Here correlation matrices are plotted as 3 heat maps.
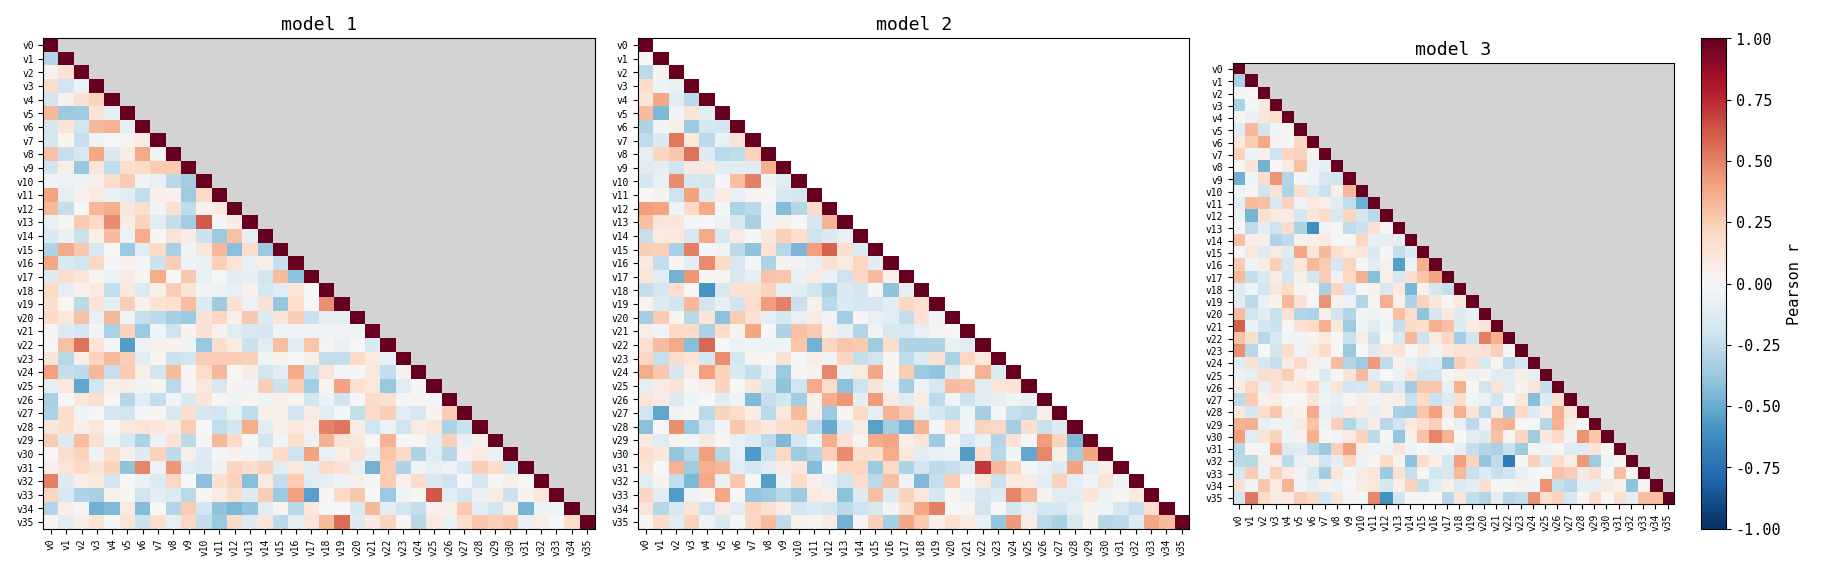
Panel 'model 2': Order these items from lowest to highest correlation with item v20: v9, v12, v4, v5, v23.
v5, v23, v9, v12, v4
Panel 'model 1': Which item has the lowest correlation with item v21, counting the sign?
v31
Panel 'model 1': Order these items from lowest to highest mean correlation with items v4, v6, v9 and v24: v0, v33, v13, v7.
v33, v0, v7, v13
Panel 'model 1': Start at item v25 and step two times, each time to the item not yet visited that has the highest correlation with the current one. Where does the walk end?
v16
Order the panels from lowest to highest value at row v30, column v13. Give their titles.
model 3, model 1, model 2
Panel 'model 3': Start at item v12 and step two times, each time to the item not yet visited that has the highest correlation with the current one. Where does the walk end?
v7
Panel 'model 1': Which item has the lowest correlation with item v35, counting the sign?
v11
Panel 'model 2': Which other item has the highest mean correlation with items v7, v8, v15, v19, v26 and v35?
v3
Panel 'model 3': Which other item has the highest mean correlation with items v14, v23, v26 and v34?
v0
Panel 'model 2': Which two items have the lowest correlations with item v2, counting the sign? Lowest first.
v33, v17
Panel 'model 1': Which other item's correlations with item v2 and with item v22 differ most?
v13
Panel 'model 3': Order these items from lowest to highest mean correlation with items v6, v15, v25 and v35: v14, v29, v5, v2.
v14, v29, v2, v5
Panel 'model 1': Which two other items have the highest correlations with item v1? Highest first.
v15, v22
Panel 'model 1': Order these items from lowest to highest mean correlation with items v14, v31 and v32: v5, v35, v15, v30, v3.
v15, v5, v30, v35, v3
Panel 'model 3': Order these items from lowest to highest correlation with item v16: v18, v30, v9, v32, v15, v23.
v18, v23, v32, v9, v15, v30
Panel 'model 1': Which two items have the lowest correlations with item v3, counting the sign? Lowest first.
v34, v33
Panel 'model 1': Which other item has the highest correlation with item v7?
v17
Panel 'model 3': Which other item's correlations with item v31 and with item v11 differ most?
v9
